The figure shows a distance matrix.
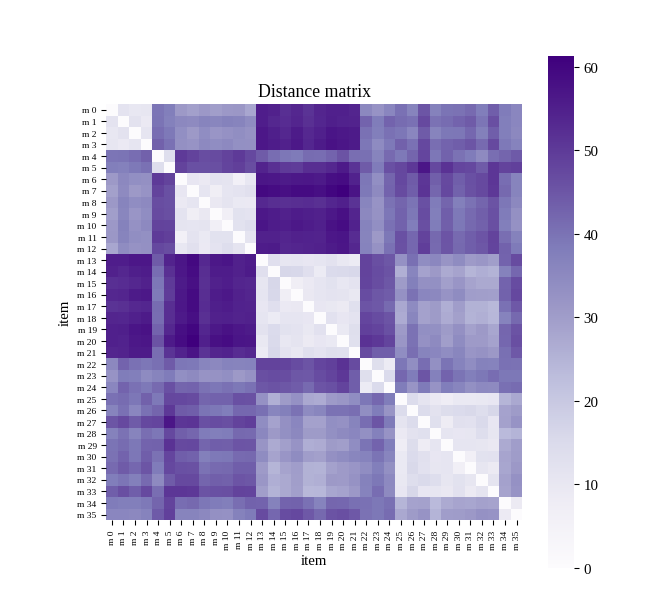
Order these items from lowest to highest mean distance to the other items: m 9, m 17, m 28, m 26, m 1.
m 28, m 26, m 17, m 9, m 1
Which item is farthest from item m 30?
m 5
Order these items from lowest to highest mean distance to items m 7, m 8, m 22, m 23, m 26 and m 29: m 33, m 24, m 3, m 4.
m 24, m 33, m 3, m 4
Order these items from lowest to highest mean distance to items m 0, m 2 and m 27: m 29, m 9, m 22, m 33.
m 29, m 33, m 9, m 22
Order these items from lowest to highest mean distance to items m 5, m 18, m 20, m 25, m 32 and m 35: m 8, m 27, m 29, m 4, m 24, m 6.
m 29, m 27, m 4, m 24, m 8, m 6
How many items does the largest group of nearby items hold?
9
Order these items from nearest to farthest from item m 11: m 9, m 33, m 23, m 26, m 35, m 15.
m 9, m 23, m 35, m 26, m 33, m 15
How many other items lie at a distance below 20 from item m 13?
8
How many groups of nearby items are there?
7
